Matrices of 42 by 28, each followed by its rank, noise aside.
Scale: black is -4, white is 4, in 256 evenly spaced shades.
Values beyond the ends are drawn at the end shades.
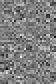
six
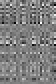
two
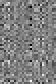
four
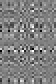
two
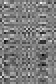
three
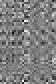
three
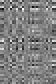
two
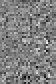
six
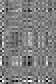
two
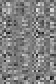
three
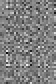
four
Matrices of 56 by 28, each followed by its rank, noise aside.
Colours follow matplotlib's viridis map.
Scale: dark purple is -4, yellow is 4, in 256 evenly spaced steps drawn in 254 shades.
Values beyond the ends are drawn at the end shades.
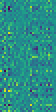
three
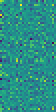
five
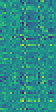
three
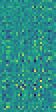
four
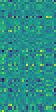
three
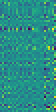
three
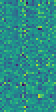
five
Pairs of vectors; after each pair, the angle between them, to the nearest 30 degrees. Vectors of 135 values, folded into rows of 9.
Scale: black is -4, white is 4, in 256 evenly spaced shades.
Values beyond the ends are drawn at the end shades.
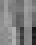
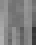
30 degrees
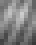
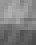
30 degrees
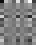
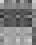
120 degrees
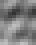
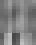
60 degrees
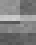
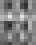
60 degrees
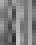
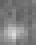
120 degrees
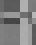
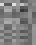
120 degrees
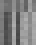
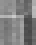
90 degrees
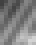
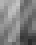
150 degrees
